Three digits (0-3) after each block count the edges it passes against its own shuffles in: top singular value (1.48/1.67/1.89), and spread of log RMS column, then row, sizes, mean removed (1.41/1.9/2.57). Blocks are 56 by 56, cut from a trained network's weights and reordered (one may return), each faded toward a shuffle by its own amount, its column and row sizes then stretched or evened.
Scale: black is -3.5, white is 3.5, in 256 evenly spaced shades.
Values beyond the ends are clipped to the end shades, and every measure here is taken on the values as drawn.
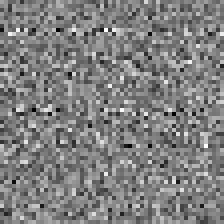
0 0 2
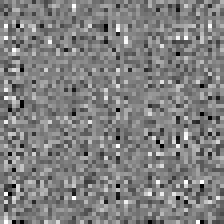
0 3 2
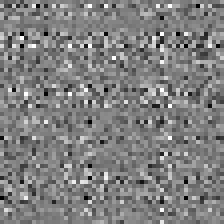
0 2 3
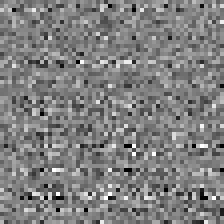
2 1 3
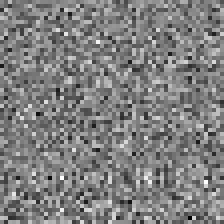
1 0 1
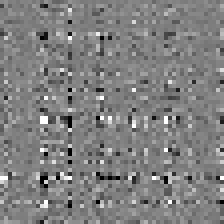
3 3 3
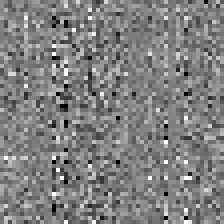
0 3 1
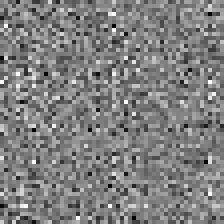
1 2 2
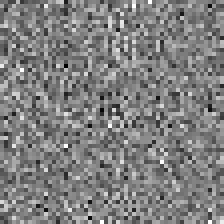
1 2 1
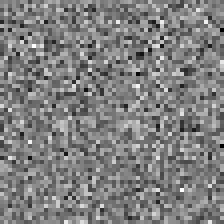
1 1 1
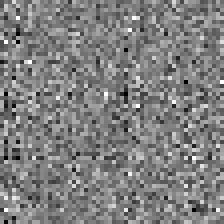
0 2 1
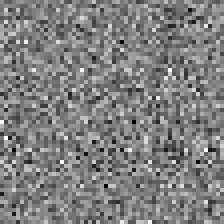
1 0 2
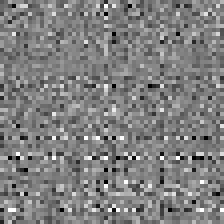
1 1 3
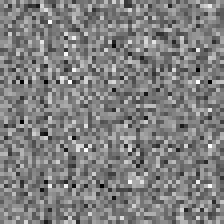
0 1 1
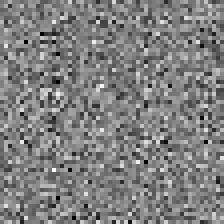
0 2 1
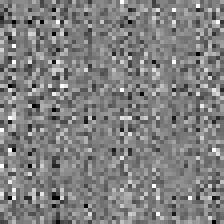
2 3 2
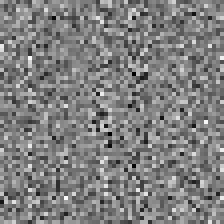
1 2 0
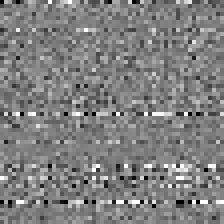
2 0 3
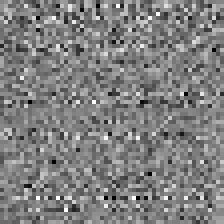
0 0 3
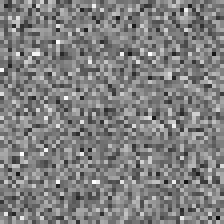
0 0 1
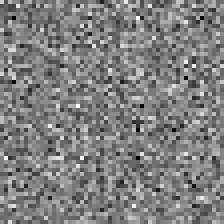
1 1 1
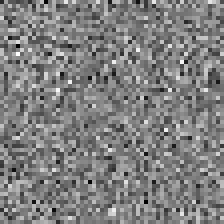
1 1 2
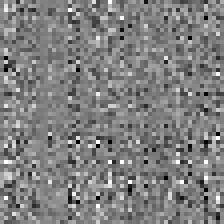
0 3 2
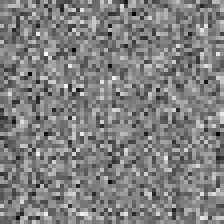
0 1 1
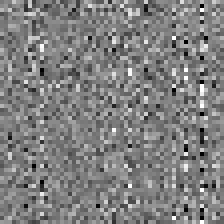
1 3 1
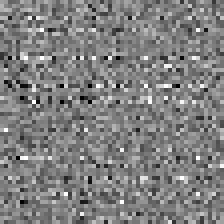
1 0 3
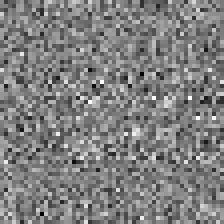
1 0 2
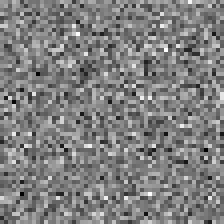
0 0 2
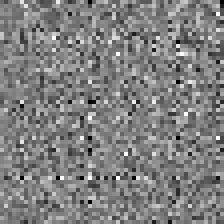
1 2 2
